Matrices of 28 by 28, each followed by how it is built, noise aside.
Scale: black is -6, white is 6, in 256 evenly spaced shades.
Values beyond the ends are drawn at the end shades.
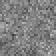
smooth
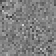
block diagonal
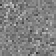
block diagonal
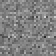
uneven rows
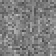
blocks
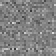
uneven rows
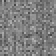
blocks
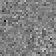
block diagonal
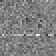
uneven rows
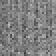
blocks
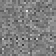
uneven rows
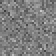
Toeplitz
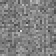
blocks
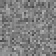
blocks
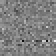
uneven rows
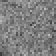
smooth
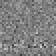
uneven rows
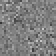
block diagonal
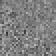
lower triangular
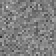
noise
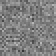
blocks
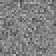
noise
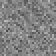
Toeplitz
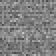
blocks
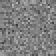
blocks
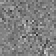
block diagonal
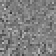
lower triangular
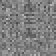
blocks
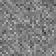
Toeplitz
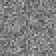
noise
